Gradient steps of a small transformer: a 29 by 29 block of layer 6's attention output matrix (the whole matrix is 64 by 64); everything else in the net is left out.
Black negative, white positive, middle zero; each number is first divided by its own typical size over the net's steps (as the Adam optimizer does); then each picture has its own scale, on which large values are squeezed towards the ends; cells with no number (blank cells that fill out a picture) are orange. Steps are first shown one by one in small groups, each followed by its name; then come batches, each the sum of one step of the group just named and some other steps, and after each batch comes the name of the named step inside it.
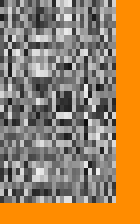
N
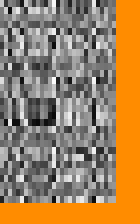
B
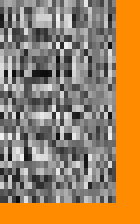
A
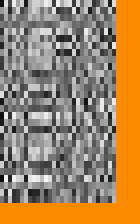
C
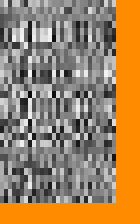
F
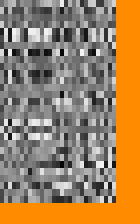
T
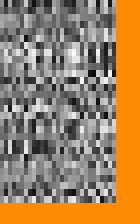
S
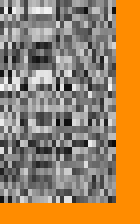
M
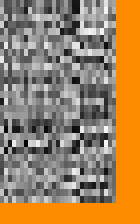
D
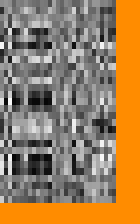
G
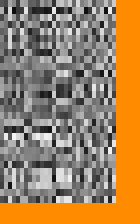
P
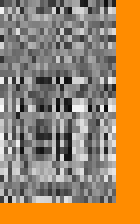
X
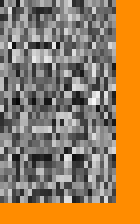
N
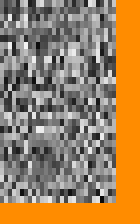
S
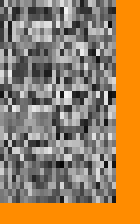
T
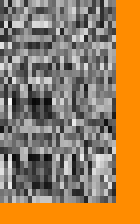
G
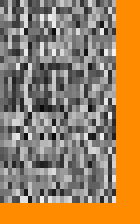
P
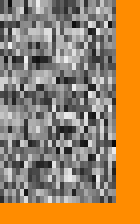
M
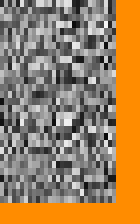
D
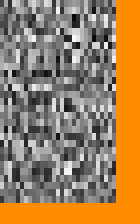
A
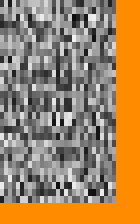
A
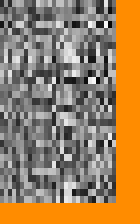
A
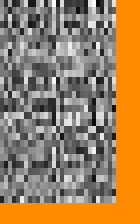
B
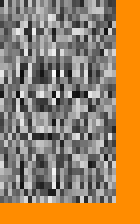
F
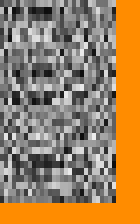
T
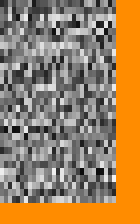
P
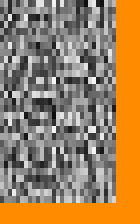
B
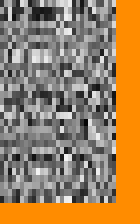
N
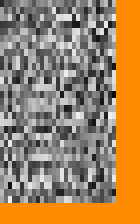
P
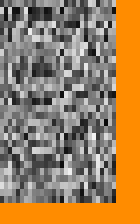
T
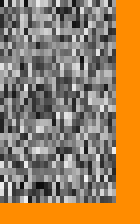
C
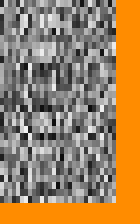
C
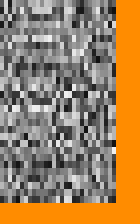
M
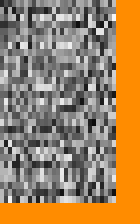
P
